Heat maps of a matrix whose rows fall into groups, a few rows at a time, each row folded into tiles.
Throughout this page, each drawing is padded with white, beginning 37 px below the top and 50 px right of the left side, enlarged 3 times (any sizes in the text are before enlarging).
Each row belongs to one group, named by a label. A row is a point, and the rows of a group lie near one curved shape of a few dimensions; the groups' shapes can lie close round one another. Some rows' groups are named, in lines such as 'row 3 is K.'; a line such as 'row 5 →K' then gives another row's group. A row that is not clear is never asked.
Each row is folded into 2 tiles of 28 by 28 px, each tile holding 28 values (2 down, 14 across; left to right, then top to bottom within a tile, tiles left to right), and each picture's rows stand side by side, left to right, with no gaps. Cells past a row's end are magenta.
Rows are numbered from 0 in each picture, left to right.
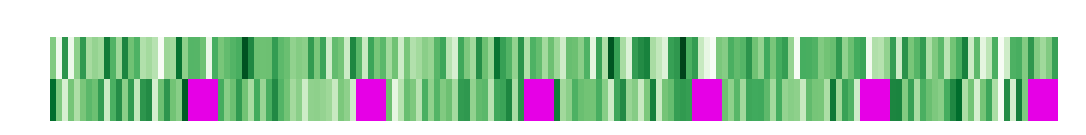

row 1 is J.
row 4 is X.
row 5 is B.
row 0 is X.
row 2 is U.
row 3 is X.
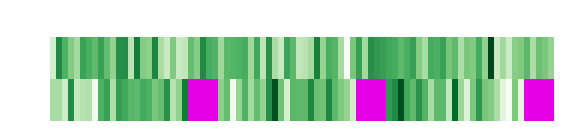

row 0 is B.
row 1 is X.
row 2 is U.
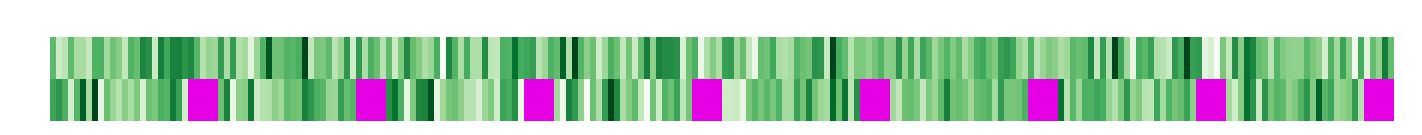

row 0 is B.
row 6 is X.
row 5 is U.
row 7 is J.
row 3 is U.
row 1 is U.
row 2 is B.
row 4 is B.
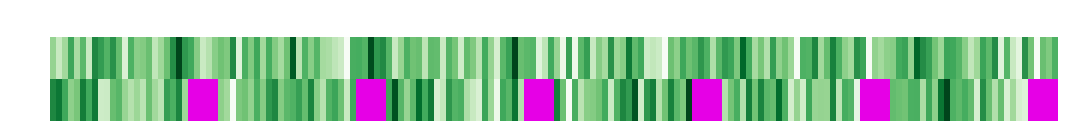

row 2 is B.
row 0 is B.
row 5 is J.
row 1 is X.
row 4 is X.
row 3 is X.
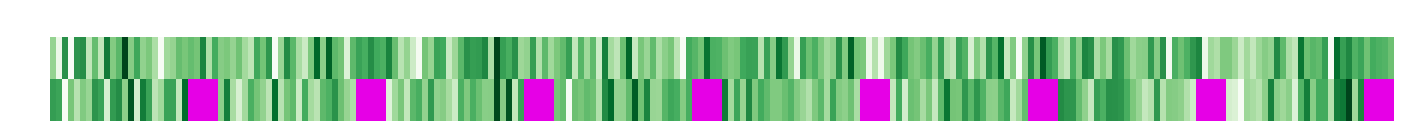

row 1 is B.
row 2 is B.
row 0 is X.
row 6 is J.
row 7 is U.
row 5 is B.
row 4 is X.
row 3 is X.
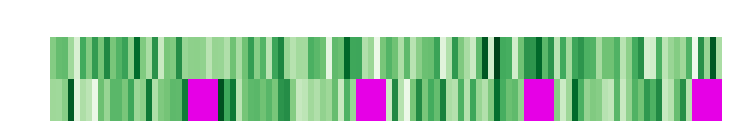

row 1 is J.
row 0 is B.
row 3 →J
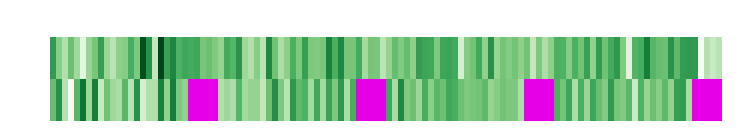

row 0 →B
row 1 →U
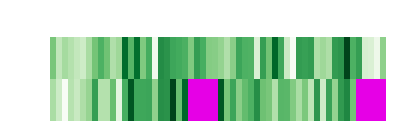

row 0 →U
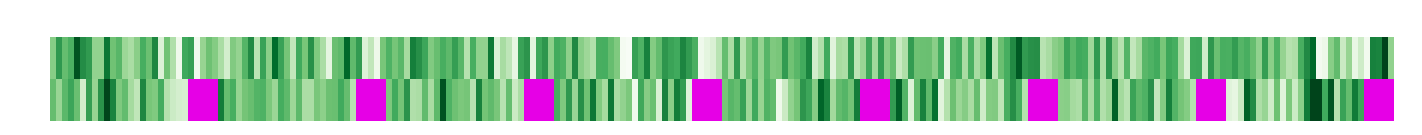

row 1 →X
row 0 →J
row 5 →B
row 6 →X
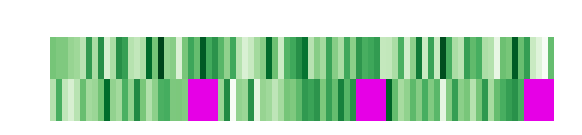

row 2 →X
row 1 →U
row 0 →B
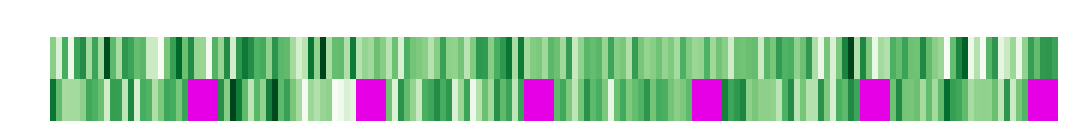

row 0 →X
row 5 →B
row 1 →U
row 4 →B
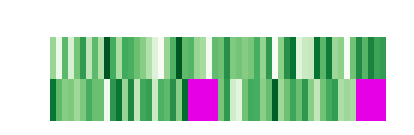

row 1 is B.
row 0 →X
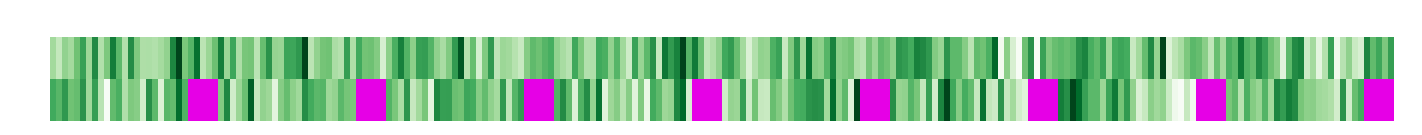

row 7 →B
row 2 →B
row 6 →U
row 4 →B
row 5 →J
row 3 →B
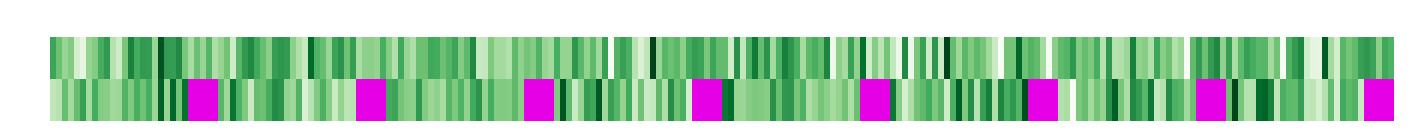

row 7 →B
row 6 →X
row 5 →X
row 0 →B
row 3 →B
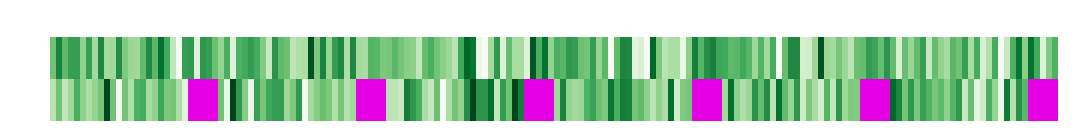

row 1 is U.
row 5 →B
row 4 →B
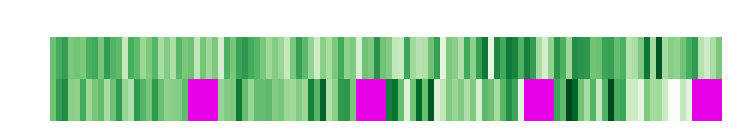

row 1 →J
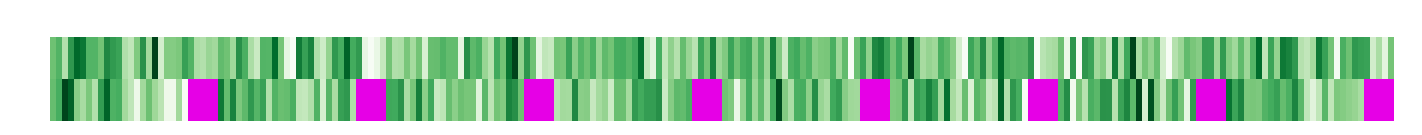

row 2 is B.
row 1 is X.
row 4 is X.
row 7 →J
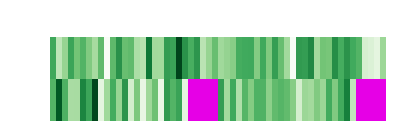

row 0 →B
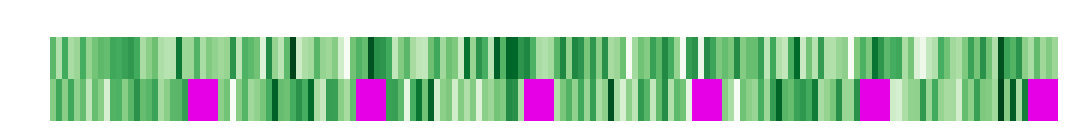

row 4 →X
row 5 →B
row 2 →B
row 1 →X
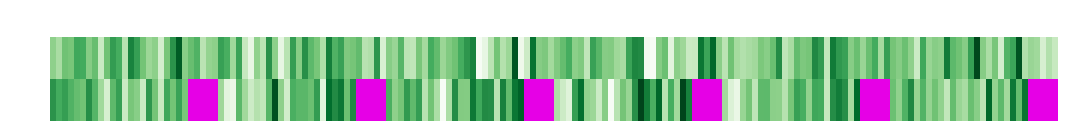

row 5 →B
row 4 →U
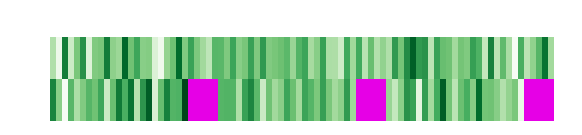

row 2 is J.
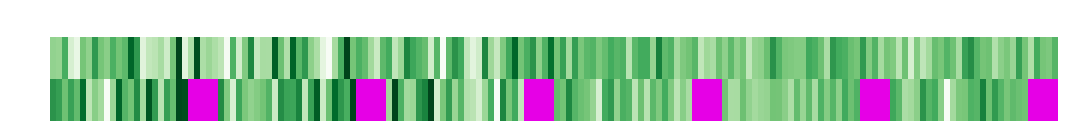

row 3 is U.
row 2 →B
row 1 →X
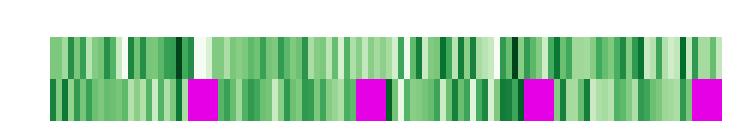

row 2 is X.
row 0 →X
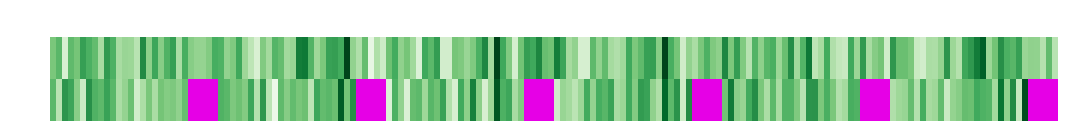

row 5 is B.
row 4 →U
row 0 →U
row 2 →B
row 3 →B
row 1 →B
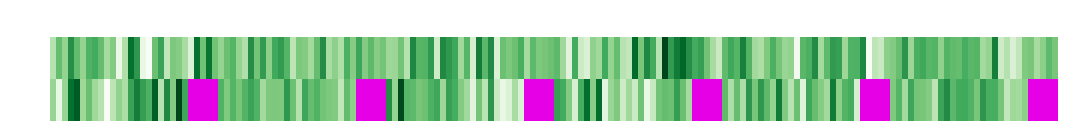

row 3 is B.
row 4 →X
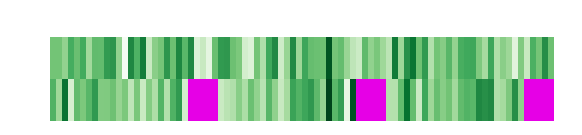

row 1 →B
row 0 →X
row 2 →J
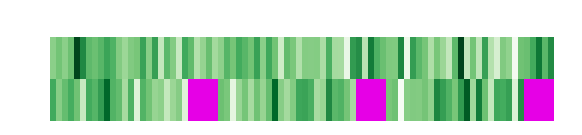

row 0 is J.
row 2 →X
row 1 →X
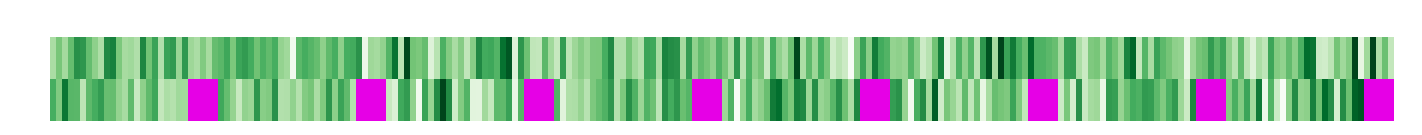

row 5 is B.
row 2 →U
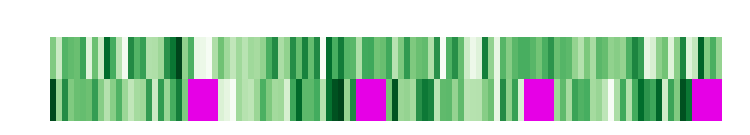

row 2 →B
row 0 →X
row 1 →U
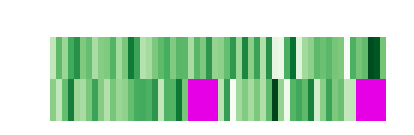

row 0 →J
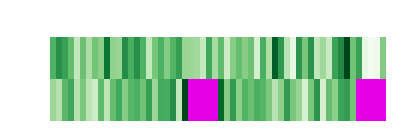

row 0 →B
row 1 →X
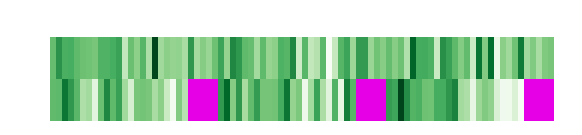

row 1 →B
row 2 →U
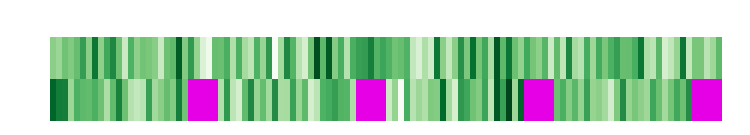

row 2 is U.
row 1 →B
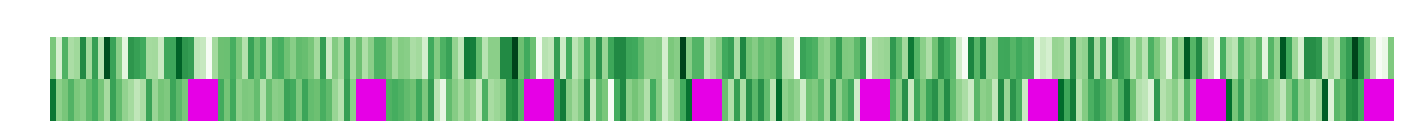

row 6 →J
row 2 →B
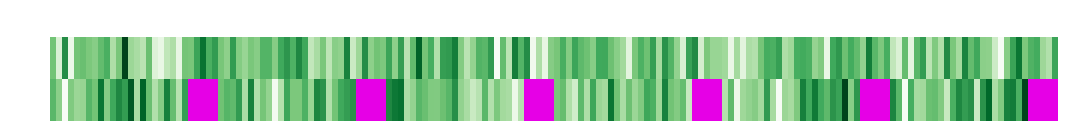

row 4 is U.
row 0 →X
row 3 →X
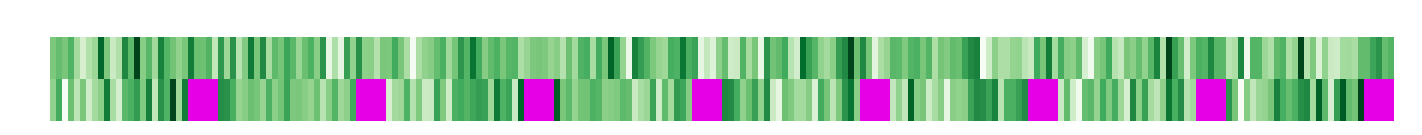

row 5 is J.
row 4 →B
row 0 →U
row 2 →B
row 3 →X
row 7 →X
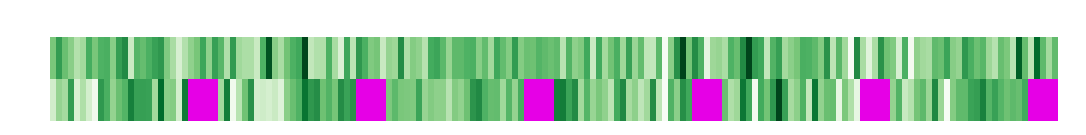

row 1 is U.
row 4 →J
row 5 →U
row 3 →B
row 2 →U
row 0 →B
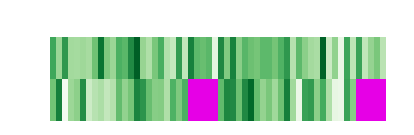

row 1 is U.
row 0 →U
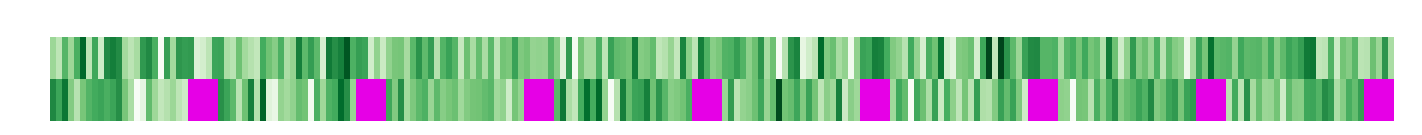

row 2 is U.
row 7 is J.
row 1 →B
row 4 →B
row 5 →B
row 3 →U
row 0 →J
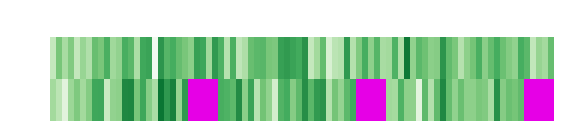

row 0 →U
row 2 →U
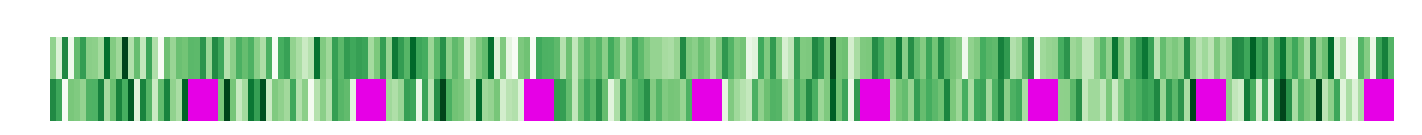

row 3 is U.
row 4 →B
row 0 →X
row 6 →B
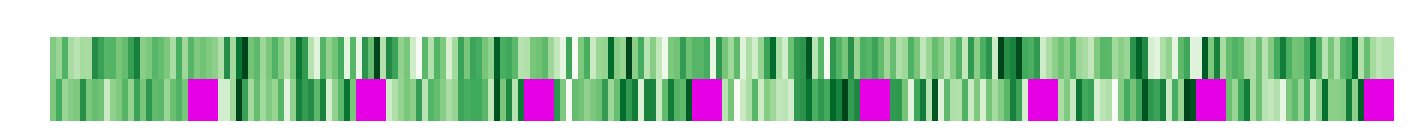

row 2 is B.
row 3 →X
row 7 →B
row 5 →B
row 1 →J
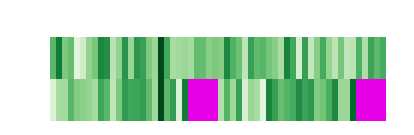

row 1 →B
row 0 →B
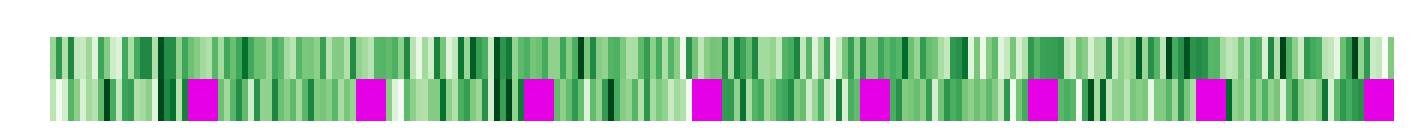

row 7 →X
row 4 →B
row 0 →U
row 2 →U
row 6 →B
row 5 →B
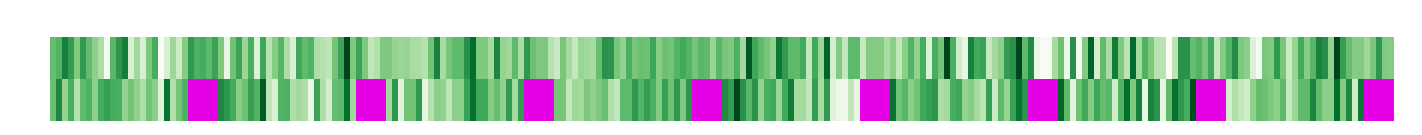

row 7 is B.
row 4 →U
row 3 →U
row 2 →U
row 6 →X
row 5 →X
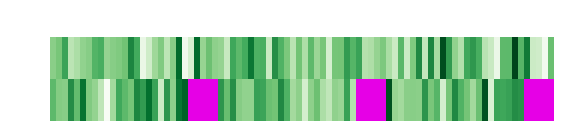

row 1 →J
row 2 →X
